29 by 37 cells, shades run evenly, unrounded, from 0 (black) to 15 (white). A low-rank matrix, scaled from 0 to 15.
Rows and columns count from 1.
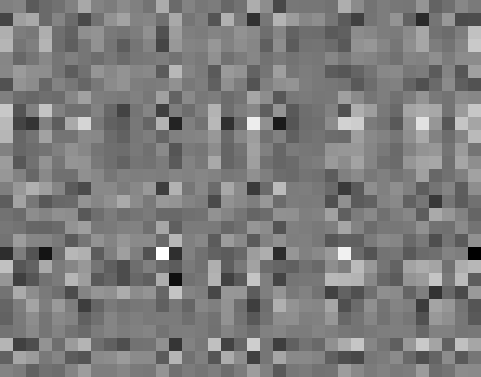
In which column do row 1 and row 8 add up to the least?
22
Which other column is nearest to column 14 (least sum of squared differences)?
18
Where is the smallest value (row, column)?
20, 37
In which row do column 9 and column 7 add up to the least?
24
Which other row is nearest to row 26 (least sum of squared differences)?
25
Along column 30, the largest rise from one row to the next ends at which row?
23
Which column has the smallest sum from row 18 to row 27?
14
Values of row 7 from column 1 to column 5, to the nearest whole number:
5 9 8 6 8
